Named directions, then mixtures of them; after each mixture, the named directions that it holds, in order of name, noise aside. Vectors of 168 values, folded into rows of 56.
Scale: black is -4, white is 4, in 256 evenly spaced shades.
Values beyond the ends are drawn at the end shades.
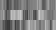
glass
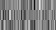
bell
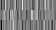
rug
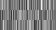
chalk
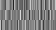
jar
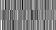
rug.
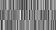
bell, chalk, jar.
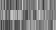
glass, rug.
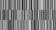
bell, chalk, rug.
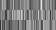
chalk, glass, jar.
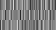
jar.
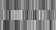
bell, glass.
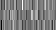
rug.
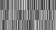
chalk, jar.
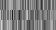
chalk, glass, rug.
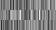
glass, jar, rug.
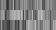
glass, jar.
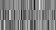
bell.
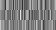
jar, rug.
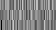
chalk, jar, rug.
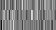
rug.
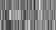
bell, glass.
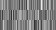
chalk.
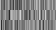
glass, jar, rug.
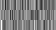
bell, chalk, rug.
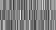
bell, chalk, jar.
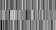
glass, rug.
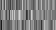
chalk, glass, rug.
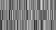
chalk, rug.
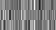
bell.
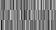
bell, jar, rug.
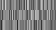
chalk, rug.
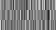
bell, jar.
